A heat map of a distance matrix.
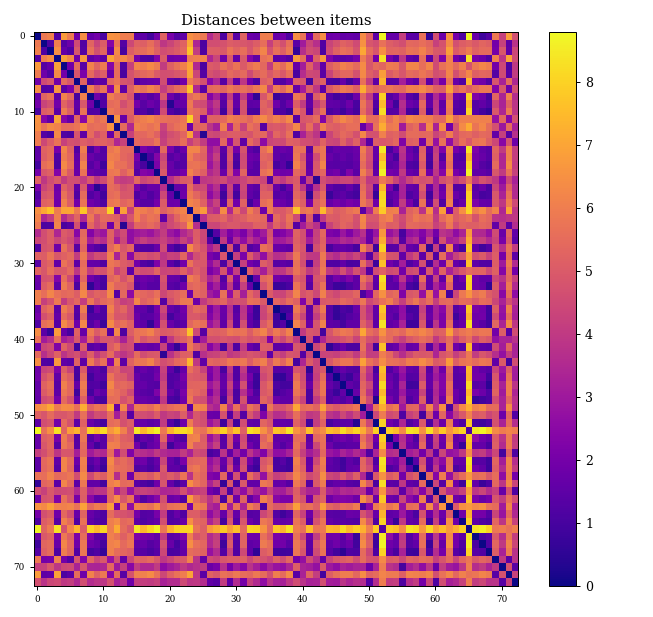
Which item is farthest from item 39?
23
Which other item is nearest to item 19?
42
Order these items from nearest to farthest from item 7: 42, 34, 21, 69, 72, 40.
69, 40, 42, 72, 21, 34
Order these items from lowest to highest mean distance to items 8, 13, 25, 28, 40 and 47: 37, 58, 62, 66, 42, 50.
37, 66, 42, 50, 58, 62
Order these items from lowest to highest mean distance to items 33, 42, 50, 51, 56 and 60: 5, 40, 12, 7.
40, 12, 5, 7
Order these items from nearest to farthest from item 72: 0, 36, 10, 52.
36, 10, 0, 52
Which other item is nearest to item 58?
50
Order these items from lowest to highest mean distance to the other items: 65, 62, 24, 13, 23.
13, 24, 62, 23, 65
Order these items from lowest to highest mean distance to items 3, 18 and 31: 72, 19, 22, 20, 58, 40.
20, 22, 72, 58, 19, 40
